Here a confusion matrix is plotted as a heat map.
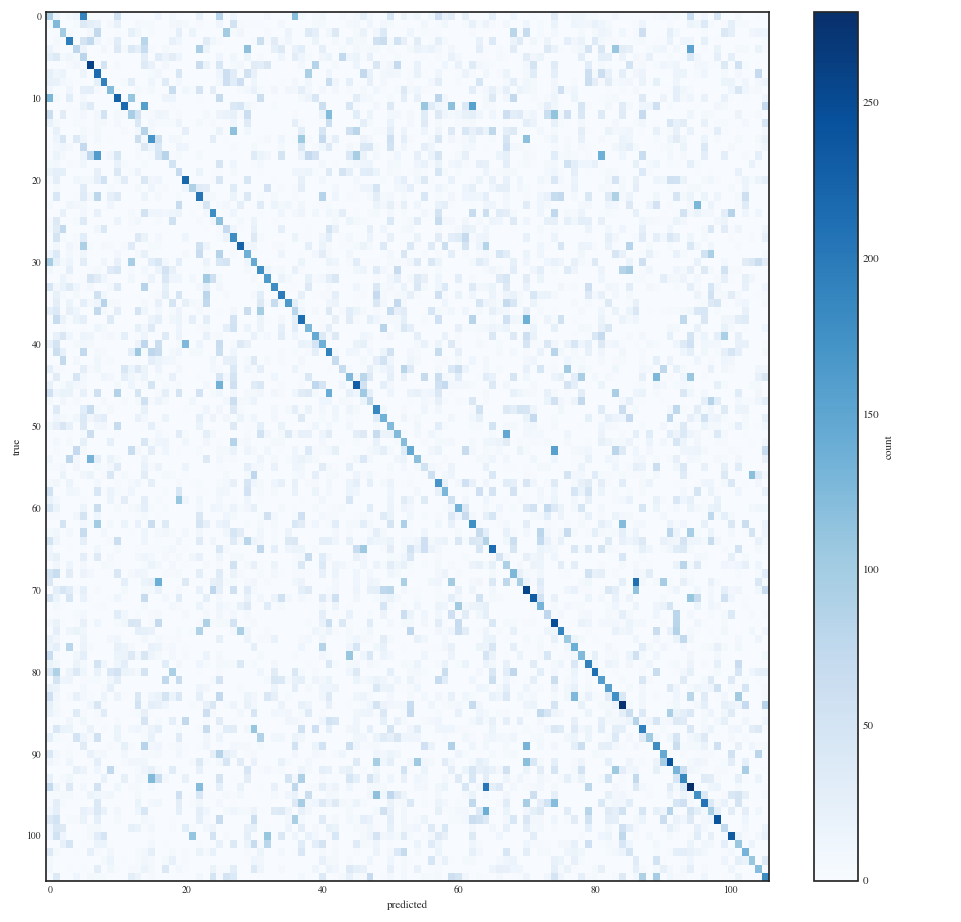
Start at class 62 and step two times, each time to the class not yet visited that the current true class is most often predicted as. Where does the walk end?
105
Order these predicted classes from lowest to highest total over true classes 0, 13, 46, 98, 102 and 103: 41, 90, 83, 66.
66, 90, 83, 41
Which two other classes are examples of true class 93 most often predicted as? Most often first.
15, 37
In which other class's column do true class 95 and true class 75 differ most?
48
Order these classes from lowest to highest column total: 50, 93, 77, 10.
77, 10, 93, 50
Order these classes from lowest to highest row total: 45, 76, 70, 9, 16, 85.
76, 16, 9, 85, 45, 70
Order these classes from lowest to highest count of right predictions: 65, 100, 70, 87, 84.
87, 65, 100, 70, 84
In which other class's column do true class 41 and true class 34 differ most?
13
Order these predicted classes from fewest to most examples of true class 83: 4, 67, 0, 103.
103, 4, 67, 0
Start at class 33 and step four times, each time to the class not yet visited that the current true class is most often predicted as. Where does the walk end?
97
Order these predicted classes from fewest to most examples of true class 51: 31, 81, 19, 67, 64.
64, 81, 19, 31, 67
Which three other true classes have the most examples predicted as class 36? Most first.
0, 98, 94
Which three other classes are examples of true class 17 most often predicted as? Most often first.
7, 81, 45
